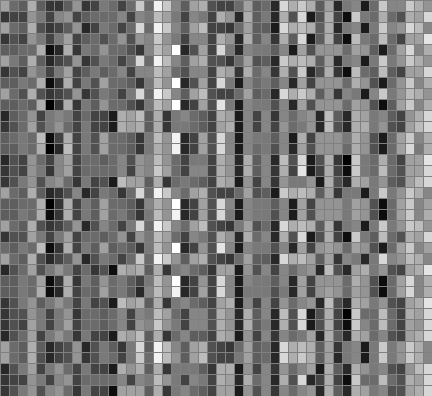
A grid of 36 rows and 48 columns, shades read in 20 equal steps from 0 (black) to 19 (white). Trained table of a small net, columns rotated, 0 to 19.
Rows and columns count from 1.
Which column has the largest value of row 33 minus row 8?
43
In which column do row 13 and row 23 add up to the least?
6
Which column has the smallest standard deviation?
24
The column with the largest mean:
18
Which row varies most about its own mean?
3
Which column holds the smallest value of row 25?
13
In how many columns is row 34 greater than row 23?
20
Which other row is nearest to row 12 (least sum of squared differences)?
28
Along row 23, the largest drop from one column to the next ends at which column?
21
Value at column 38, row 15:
4
